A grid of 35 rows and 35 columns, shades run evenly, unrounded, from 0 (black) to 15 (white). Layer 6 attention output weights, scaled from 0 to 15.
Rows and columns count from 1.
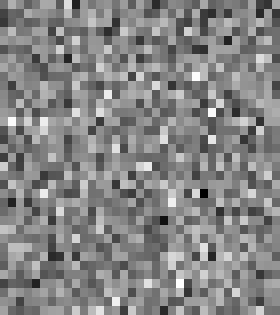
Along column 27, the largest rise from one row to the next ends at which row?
16
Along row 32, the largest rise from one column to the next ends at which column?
23
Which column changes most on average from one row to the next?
10
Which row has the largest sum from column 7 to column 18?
35
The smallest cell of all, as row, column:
22, 26
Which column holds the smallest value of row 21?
15
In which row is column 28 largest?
12
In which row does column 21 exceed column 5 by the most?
21
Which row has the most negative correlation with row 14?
8
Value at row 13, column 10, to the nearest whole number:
13
